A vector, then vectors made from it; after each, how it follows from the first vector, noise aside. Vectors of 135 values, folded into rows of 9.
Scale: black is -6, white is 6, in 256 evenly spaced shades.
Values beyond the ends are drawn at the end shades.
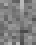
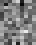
negated, scaled up.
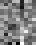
negated, scaled up.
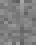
shrunk.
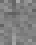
reversed, shrunk.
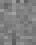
reversed, negated, shrunk.
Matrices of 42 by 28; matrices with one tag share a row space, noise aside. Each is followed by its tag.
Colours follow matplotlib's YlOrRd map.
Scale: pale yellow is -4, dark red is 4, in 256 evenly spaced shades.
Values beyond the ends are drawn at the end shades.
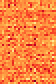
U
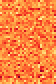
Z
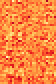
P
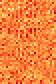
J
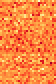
Z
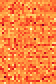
U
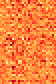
P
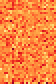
P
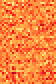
P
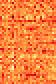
U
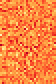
J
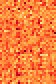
Z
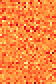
J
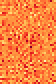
J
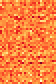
Z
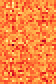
P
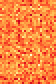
Z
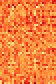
U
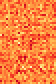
Z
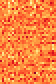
U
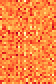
J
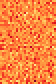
J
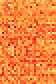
U
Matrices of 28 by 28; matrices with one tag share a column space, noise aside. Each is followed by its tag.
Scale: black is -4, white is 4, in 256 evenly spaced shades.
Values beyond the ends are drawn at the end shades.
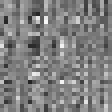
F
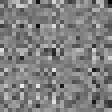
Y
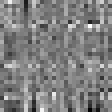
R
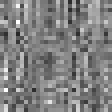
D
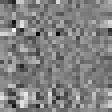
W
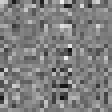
Y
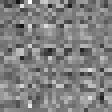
Y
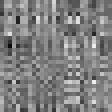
F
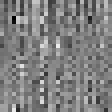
F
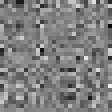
Y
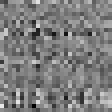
W
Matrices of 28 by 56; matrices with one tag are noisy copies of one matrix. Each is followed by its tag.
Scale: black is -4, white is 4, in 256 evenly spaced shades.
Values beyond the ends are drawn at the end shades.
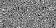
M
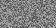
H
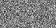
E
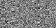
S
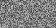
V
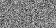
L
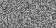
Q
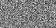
L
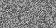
Q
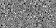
V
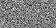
S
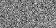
L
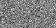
S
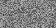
M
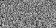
V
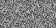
E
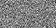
H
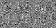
Q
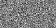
M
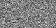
S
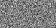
V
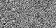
S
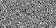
E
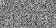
L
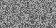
Q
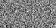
E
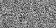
M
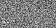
S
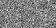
L
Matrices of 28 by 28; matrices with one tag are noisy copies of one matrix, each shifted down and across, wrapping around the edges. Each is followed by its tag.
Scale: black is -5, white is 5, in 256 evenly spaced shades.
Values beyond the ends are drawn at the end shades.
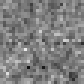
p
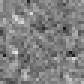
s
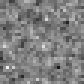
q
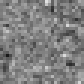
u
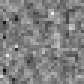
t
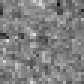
s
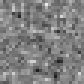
u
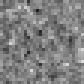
t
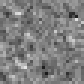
s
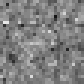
p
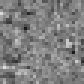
u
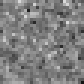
q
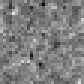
t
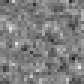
q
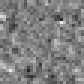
s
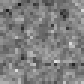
p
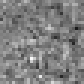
u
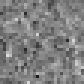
t
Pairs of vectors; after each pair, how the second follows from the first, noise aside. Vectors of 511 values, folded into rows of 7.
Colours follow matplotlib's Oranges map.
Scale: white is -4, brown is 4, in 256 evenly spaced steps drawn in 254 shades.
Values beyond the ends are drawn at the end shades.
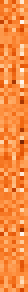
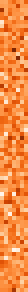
shuffled.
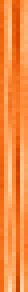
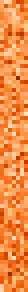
shuffled.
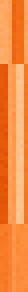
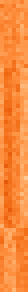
reversed, negated, shrunk.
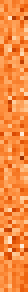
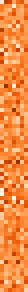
wrapped around.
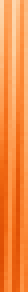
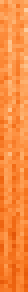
reversed, negated, shrunk.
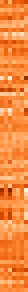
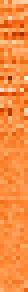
negated, partly zeroed.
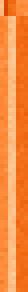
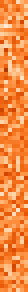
shuffled.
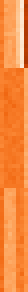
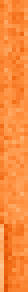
reversed, negated, shrunk.
